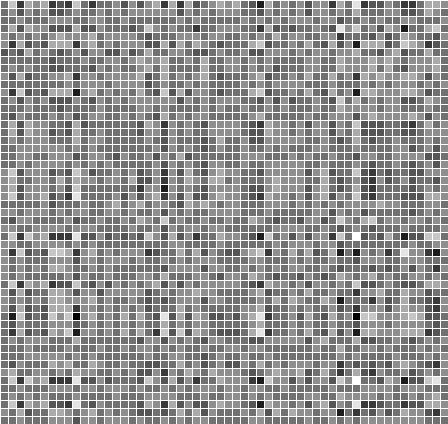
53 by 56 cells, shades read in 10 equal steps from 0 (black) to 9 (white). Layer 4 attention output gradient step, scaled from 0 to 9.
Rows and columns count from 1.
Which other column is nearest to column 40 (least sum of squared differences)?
29
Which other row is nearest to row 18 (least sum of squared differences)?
43
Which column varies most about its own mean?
45
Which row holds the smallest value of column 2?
40
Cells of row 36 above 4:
29
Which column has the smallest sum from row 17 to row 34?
21
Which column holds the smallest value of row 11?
19
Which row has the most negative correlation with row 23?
28
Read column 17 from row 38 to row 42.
5 4 4 4 4
